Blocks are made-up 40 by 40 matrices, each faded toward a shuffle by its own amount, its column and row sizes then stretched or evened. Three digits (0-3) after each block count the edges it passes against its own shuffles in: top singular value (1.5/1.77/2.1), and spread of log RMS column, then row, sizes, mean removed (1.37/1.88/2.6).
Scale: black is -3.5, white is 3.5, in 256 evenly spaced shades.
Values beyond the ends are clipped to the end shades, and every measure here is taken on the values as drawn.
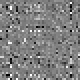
2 2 2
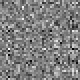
2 2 1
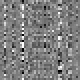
3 3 0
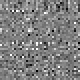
2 2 2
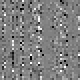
1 3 0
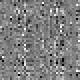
2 3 0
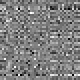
3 0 2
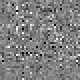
0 2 2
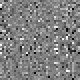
1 2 1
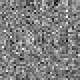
2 1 0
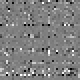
1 2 3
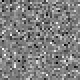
1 1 0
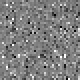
0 1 1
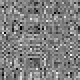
3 2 1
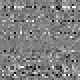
2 1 3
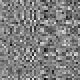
3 1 1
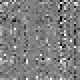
1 3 1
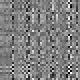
3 3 1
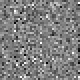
0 1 0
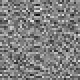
2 0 1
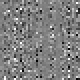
0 3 1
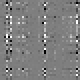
3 3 2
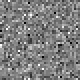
0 1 0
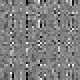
3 3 1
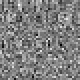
2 1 0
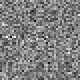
2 0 0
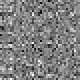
2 2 0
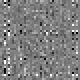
2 3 1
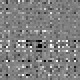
2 2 3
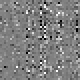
1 3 1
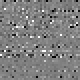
0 0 3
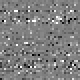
0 0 3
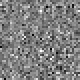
1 1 1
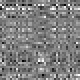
3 1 3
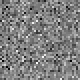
1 0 0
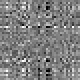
3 2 2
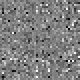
0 2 1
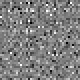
2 1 1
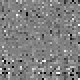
0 2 2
